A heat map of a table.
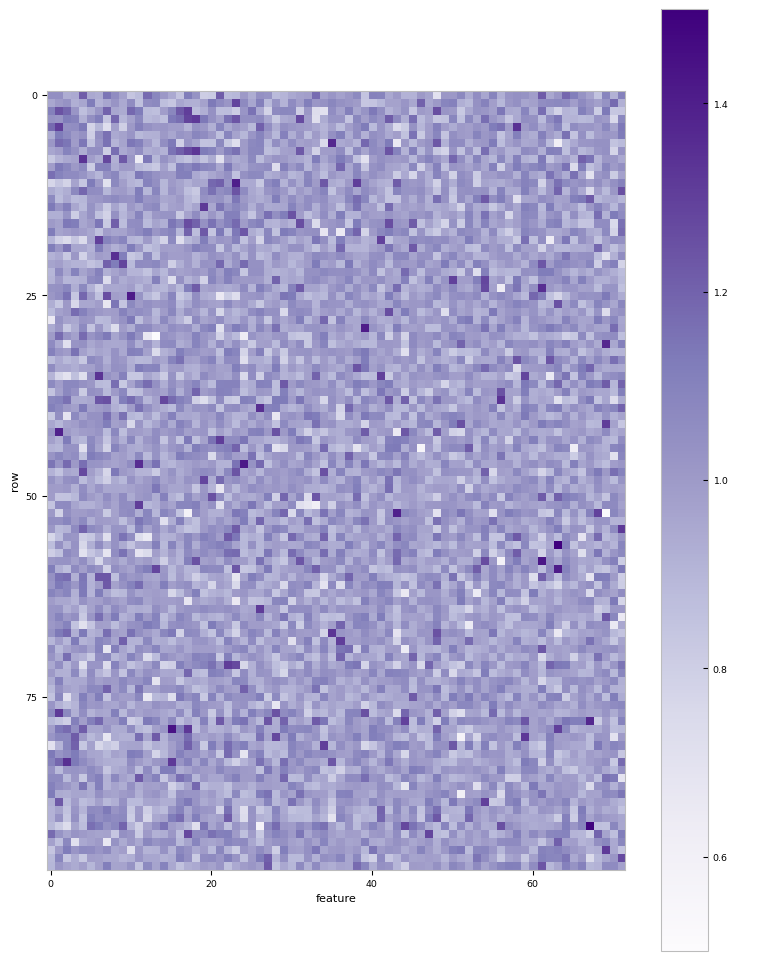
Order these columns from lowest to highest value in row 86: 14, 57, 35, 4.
35, 14, 57, 4
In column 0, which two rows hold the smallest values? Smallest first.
28, 81
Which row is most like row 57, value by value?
55
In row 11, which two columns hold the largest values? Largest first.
23, 38
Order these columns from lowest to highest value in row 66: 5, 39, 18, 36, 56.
5, 56, 18, 39, 36
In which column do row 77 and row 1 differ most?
39
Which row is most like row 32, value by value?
82
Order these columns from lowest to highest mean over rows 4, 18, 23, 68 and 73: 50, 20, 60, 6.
60, 20, 50, 6
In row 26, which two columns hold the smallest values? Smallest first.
7, 3
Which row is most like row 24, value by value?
58
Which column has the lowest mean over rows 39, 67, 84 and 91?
36
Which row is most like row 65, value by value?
85
